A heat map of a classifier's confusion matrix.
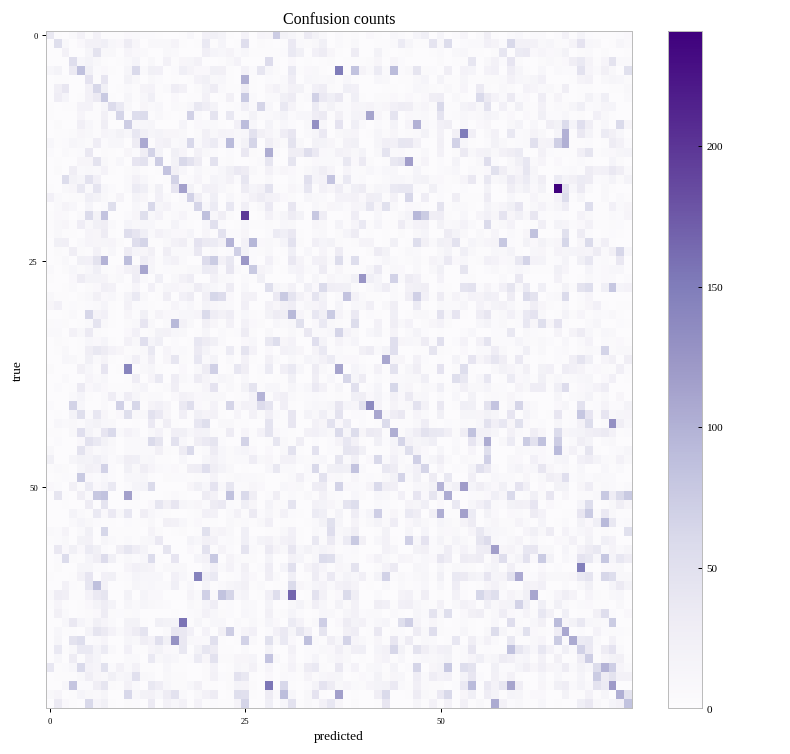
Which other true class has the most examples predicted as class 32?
66
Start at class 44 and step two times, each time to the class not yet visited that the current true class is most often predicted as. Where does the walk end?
71
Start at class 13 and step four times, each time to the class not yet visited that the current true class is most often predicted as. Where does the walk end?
68
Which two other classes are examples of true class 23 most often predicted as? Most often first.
26, 58
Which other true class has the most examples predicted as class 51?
70
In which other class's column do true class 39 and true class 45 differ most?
56
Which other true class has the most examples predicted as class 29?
0
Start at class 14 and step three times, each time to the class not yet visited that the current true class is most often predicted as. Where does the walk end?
17
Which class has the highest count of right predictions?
41
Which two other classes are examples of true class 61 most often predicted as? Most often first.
6, 31
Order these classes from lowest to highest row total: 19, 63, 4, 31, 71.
63, 71, 19, 31, 4
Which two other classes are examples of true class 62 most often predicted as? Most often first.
31, 22
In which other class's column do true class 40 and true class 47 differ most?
27
